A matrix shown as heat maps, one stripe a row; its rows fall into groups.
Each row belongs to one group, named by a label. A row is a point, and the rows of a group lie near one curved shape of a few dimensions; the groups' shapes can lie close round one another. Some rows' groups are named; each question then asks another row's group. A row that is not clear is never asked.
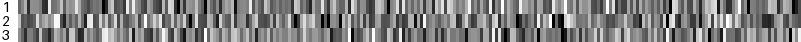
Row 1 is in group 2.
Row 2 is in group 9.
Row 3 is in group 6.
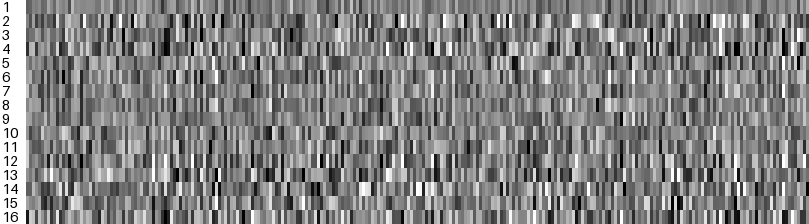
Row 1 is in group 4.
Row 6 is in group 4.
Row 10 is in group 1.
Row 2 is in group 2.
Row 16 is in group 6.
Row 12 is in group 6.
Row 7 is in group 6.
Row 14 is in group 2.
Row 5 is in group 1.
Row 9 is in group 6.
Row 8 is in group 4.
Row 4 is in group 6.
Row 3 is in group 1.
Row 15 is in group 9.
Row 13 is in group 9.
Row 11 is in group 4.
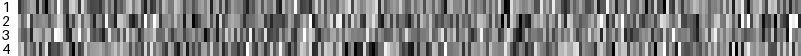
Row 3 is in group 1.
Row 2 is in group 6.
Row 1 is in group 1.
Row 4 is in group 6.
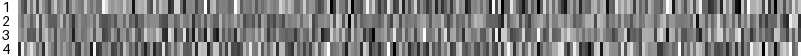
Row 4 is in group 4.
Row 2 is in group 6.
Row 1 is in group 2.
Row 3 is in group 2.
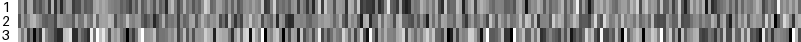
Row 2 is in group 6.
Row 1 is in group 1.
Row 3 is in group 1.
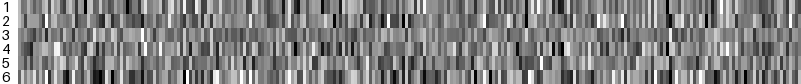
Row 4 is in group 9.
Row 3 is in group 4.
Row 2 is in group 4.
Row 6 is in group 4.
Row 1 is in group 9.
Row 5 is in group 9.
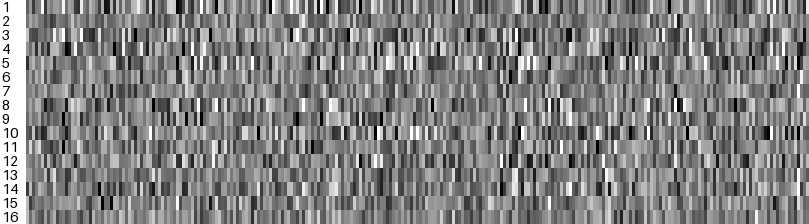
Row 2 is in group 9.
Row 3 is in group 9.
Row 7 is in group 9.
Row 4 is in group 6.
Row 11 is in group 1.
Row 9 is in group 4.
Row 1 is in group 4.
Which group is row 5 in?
4
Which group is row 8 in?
9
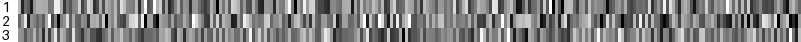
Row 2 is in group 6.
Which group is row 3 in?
4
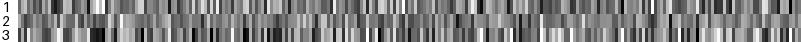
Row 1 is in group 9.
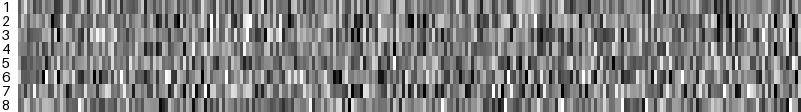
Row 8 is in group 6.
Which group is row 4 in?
6
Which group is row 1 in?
9
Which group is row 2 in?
6
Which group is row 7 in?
2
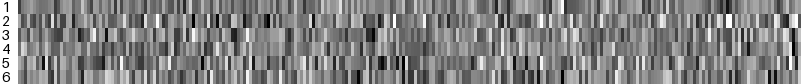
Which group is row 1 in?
9
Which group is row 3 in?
6
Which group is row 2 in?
6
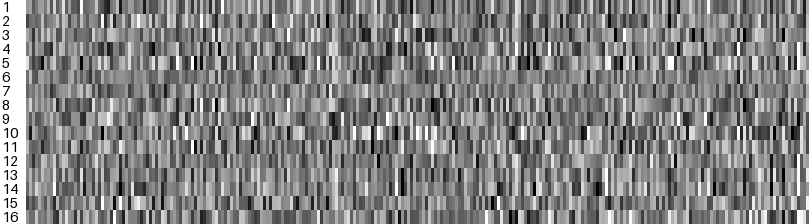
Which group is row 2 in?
4
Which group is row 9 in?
9
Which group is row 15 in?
4
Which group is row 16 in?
6
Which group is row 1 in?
4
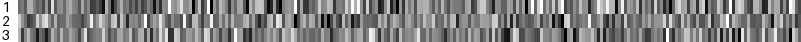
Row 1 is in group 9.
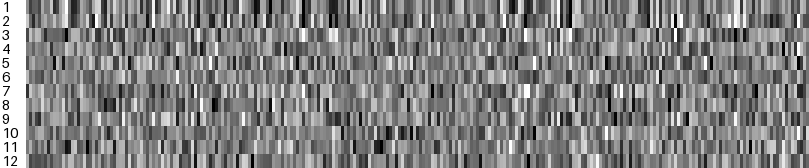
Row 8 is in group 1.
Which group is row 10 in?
4
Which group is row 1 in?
1
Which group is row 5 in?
4
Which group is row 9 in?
1
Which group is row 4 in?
1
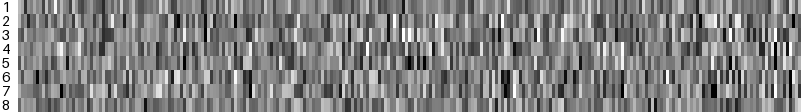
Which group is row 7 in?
1
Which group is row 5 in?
6
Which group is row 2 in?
2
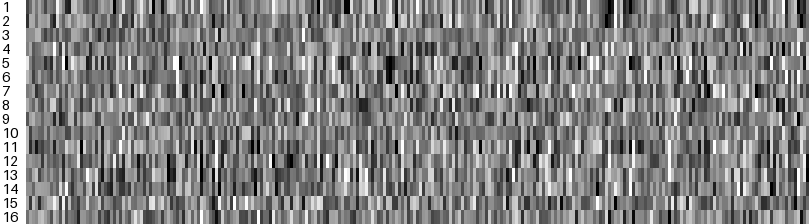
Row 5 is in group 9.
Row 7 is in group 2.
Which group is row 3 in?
9
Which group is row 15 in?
1
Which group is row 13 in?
6
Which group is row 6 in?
4
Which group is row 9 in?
9
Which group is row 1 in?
6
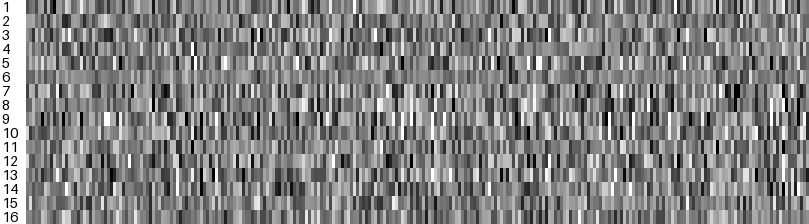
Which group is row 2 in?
1
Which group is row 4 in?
6
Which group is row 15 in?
6
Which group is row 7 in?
6
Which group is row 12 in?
9
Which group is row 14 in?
1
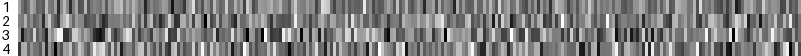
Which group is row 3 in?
1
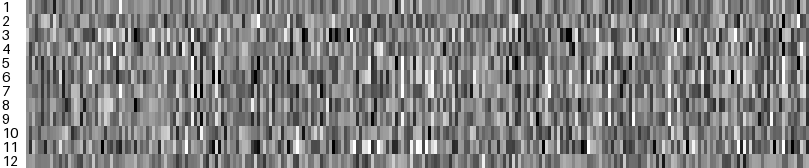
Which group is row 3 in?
9
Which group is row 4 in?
6
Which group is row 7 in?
4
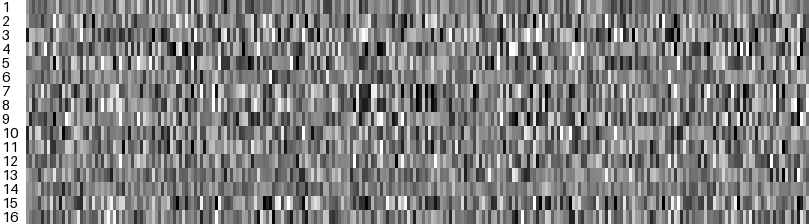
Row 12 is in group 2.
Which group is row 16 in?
1
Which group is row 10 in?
1
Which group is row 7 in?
2
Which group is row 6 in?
4
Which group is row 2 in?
9
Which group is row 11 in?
6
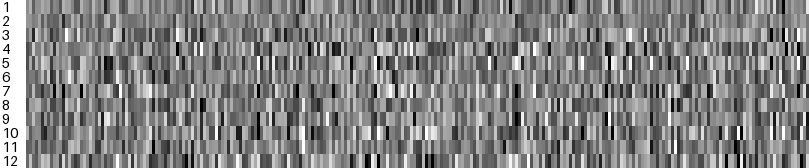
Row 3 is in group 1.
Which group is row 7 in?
4
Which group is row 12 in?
2
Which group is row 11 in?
9
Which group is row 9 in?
4
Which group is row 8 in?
1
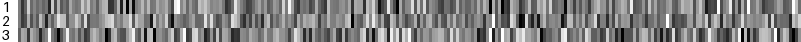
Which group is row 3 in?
6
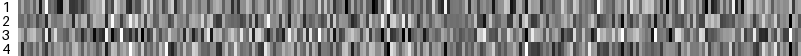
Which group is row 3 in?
4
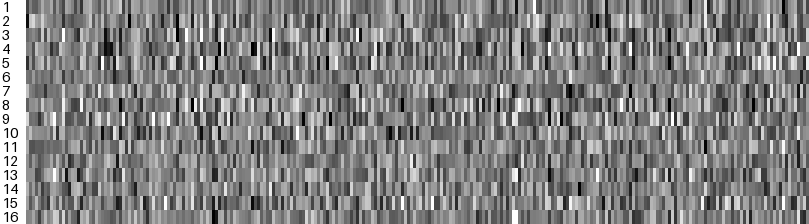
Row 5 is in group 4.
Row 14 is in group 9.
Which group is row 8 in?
4
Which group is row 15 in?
6
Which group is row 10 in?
4
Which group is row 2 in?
4
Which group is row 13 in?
1
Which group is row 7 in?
6
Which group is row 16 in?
1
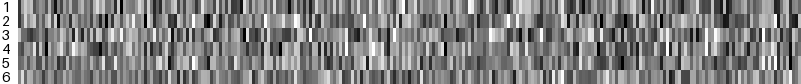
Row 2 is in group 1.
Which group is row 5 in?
1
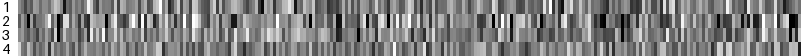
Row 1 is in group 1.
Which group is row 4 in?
6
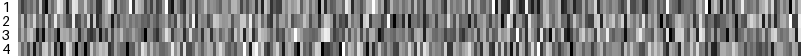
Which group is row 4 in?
9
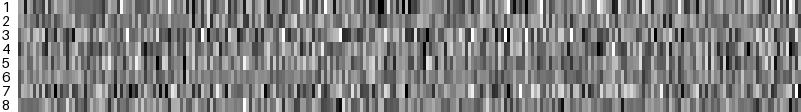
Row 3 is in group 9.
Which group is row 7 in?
4
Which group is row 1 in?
4
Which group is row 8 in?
9
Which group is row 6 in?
6
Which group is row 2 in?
9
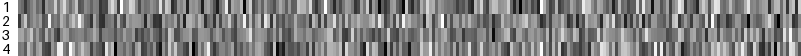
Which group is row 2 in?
6
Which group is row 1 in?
4
